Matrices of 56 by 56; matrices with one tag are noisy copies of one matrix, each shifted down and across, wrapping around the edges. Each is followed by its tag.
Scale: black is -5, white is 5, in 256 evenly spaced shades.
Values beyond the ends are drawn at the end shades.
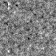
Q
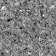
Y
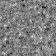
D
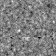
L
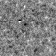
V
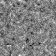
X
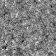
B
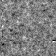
V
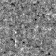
Q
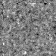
L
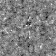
B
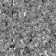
B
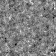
B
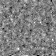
L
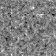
L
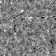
L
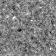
Y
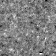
V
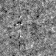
B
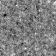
Y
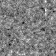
Q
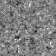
B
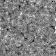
Q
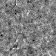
B
